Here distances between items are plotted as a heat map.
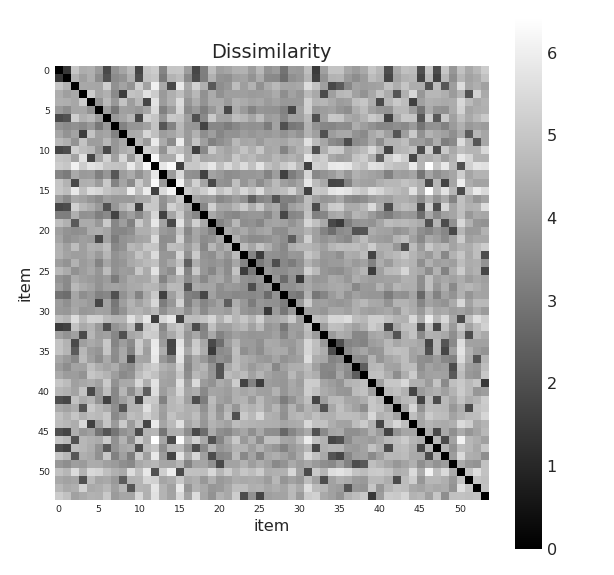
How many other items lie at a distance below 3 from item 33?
4
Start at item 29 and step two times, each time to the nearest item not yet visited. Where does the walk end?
21
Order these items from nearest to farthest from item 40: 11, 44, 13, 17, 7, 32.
44, 11, 7, 13, 17, 32
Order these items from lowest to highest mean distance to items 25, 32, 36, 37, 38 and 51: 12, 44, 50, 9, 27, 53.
9, 27, 53, 44, 50, 12
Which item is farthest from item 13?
12
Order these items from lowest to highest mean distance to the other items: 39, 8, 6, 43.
8, 6, 39, 43
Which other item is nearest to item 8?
3
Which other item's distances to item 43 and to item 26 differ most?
30
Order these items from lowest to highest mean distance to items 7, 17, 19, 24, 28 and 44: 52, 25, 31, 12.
25, 52, 31, 12
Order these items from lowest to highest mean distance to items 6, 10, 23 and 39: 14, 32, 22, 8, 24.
32, 24, 8, 14, 22
